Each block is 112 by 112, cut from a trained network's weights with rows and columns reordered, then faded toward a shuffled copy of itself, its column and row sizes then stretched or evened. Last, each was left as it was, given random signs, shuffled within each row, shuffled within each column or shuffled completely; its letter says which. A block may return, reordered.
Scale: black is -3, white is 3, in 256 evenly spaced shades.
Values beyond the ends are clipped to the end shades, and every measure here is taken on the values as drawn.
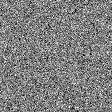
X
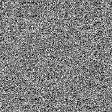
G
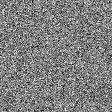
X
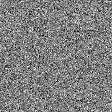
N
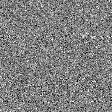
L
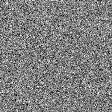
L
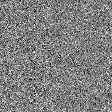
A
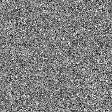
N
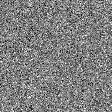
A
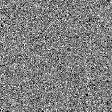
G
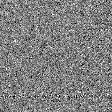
N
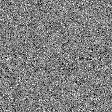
L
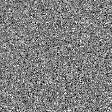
N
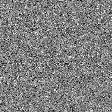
L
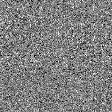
N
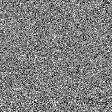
N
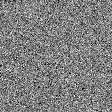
X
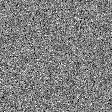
X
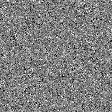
A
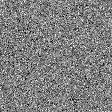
X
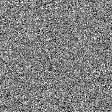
N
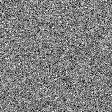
X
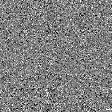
G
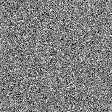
A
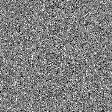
A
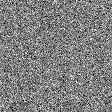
X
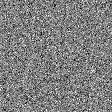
X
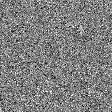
L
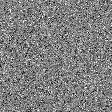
X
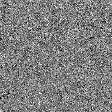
N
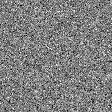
X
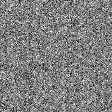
A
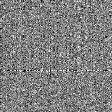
G
